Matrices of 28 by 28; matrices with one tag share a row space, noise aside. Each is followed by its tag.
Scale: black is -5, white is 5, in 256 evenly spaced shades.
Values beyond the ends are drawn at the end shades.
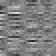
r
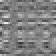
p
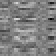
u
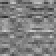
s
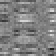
u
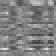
s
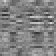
s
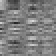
r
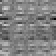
p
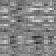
s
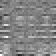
p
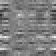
p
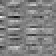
r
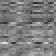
s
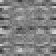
p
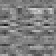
s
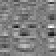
u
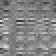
p
